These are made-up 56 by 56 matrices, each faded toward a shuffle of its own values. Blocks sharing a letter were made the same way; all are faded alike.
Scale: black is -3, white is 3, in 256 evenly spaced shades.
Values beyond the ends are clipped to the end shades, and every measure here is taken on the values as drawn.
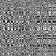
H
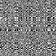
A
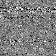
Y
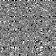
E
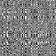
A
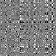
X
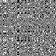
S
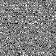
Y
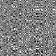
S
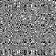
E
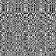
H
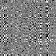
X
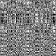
A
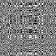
A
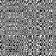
H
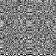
A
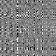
X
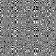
X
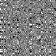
E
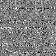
Y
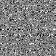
Y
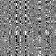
X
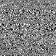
Y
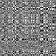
H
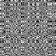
H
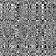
A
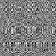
A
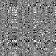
E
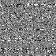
Y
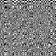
A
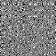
S
